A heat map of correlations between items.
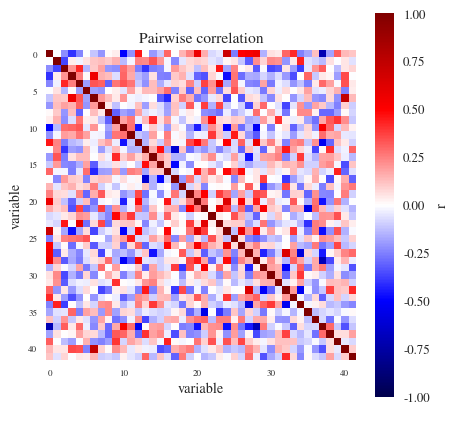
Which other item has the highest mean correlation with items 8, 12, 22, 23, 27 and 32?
0
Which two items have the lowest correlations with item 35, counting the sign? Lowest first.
21, 23
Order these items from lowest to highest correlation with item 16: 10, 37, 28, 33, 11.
10, 37, 28, 33, 11
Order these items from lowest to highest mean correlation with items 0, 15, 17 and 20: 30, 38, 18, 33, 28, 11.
38, 11, 18, 30, 33, 28
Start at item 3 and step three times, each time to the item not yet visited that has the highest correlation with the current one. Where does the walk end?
4
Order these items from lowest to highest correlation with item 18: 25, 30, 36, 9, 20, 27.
30, 9, 36, 20, 25, 27
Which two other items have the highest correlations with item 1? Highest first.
34, 14
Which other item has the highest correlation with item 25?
11
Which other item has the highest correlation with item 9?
22
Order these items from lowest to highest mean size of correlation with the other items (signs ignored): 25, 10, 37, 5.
5, 25, 10, 37
